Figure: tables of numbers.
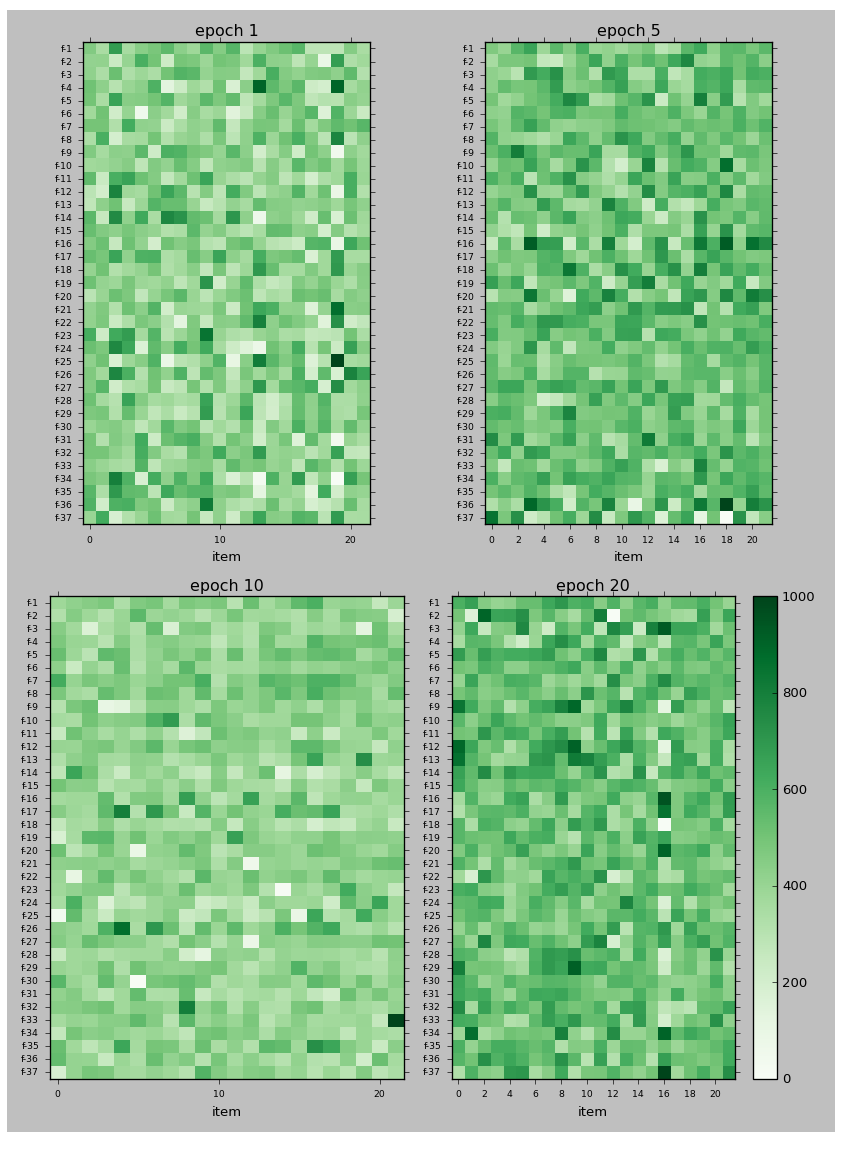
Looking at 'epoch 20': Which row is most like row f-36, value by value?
f-11
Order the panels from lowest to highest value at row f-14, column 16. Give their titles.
epoch 10, epoch 1, epoch 20, epoch 5
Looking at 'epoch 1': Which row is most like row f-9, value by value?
f-31
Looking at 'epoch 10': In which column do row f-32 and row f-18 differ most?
8
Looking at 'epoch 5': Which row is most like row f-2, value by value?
f-28
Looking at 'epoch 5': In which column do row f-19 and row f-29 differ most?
12
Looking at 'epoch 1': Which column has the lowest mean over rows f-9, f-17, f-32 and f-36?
17
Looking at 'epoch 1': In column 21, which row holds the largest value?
f-26
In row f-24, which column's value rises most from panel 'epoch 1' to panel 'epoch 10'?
13
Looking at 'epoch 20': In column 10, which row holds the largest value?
f-13
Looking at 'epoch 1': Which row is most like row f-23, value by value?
f-36
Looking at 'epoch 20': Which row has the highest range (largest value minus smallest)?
f-2
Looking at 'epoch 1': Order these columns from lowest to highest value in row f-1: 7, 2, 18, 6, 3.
18, 3, 7, 6, 2
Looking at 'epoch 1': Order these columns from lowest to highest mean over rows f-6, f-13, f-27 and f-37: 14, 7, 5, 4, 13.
4, 7, 14, 5, 13
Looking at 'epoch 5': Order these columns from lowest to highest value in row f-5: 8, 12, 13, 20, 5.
13, 8, 20, 5, 12
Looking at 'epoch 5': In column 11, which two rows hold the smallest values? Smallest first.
f-36, f-16
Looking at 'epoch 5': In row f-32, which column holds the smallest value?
10
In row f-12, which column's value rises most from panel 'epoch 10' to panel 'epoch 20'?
0
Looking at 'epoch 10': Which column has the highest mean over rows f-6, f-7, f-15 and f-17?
4
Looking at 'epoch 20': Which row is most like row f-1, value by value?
f-23
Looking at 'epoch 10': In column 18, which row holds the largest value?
f-23
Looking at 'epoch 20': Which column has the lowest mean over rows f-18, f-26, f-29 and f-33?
16
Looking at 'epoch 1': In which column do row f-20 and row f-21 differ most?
19
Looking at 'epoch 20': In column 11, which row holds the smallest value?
f-3
